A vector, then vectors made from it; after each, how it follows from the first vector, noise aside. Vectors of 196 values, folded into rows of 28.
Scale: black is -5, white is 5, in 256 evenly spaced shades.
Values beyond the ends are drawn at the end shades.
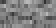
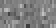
reversed, negated, partly zeroed.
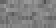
shrunk.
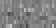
reversed, negated, partly zeroed.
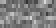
negated.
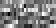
reversed, negated, scaled up.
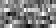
reversed, negated, scaled up.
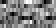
scaled up.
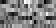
scaled up.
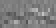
reversed, negated, partly zeroed.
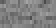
shrunk.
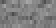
shrunk.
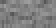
shrunk.
